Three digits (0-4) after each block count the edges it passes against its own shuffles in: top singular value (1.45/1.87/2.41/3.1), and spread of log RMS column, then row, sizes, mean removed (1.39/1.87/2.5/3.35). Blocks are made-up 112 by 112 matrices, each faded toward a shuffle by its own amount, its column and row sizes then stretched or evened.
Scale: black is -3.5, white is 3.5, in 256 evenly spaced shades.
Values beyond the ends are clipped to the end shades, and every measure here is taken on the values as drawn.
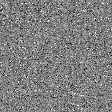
0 0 1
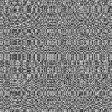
4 2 1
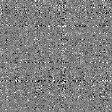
0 3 4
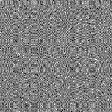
4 1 1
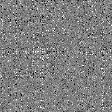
1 3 2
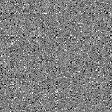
2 2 2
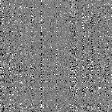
1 4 3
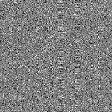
3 2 0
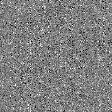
1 3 0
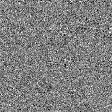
1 0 2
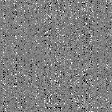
0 4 1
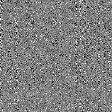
1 3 2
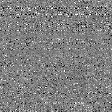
2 0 3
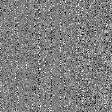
0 4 0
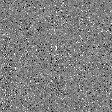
1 2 1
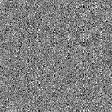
2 2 0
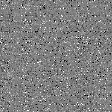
1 2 2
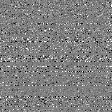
0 1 4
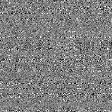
1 1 4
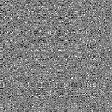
3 1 2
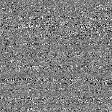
0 0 4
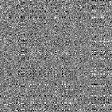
3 3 3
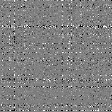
2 3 4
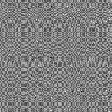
4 1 0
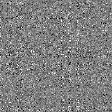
0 3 3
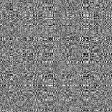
4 3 4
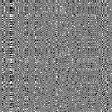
4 4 0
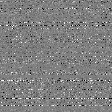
1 1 4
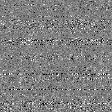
1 1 4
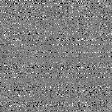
0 2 4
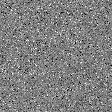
0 0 0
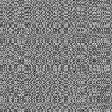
4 1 3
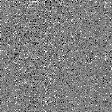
2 3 2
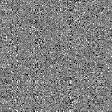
3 2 1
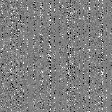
1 4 0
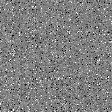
1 2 1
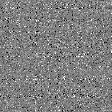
0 2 3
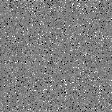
0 2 2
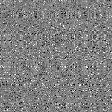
3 0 2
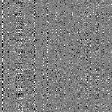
3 4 2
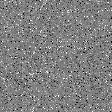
0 0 2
